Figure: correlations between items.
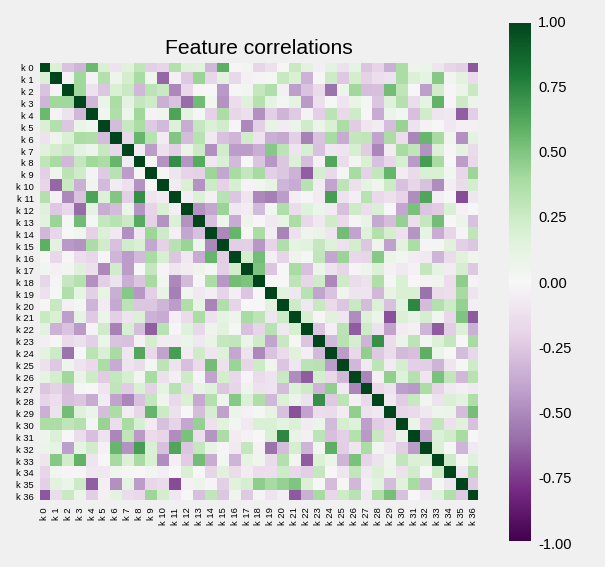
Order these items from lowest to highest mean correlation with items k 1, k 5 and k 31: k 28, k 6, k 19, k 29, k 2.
k 6, k 29, k 2, k 28, k 19
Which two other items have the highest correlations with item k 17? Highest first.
k 18, k 21
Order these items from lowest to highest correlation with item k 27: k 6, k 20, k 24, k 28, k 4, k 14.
k 20, k 28, k 4, k 14, k 6, k 24
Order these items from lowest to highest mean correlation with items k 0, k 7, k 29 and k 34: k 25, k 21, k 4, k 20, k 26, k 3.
k 21, k 25, k 3, k 20, k 4, k 26
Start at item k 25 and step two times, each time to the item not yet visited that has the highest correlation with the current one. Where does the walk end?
k 16
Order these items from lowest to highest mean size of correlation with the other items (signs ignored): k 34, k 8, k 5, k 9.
k 34, k 5, k 9, k 8
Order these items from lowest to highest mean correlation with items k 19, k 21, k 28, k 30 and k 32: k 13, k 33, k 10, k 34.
k 10, k 34, k 33, k 13
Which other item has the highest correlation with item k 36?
k 29
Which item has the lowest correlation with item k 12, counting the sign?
k 3
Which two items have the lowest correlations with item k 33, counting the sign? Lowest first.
k 22, k 10
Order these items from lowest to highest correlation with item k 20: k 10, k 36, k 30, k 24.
k 10, k 24, k 36, k 30
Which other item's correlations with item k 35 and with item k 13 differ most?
k 8
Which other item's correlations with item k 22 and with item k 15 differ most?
k 26
